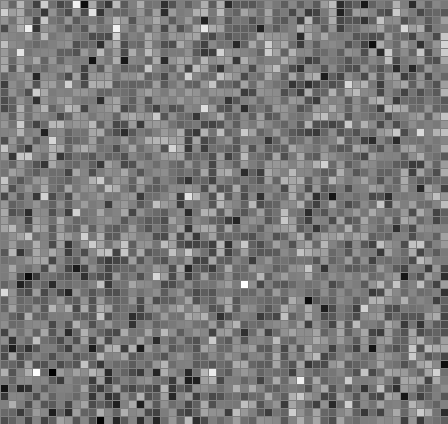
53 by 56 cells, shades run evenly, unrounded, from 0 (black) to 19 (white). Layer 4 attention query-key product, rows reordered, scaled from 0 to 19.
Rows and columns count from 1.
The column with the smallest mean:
9
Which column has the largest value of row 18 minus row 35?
4
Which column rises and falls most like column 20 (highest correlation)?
7
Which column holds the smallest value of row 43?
20
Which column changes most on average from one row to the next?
53
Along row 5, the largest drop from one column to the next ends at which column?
16
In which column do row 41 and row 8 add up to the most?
49
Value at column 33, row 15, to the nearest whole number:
12
